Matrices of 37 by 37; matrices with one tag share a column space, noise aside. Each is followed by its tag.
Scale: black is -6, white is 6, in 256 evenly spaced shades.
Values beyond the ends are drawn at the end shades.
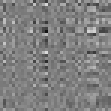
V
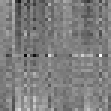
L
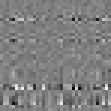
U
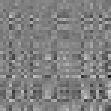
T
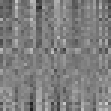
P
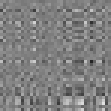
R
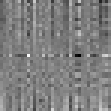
L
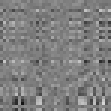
R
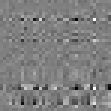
U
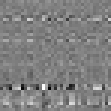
U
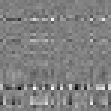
U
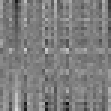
P
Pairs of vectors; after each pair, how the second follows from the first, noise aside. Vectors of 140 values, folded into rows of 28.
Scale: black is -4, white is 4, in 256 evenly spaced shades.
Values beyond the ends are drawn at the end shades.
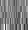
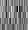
wrapped around, negated.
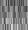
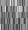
reversed.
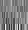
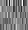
reversed.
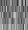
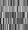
wrapped around.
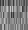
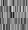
sign-scrambled.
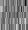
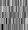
reversed.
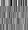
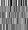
copied.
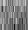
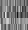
wrapped around.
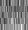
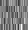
sign-scrambled.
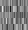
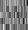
wrapped around, negated.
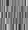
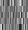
reversed.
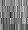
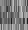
wrapped around.
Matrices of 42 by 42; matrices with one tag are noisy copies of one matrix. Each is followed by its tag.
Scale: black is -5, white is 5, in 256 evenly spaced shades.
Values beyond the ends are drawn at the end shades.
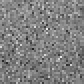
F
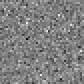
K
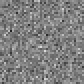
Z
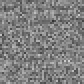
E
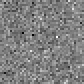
Z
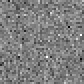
Z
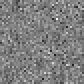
Z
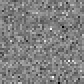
E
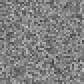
K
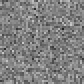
K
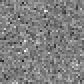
K
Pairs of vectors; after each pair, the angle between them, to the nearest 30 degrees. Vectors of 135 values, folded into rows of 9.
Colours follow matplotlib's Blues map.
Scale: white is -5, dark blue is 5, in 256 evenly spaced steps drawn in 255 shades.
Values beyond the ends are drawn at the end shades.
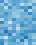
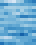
90 degrees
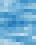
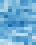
30 degrees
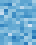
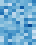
150 degrees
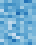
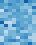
60 degrees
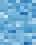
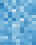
90 degrees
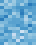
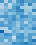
90 degrees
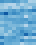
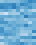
150 degrees
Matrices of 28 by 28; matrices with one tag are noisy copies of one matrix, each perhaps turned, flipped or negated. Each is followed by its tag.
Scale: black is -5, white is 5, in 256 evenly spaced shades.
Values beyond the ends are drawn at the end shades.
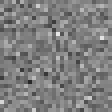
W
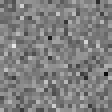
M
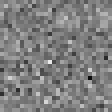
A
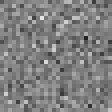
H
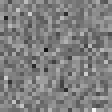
H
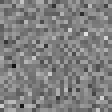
M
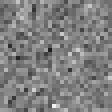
A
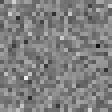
M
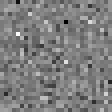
H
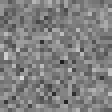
A
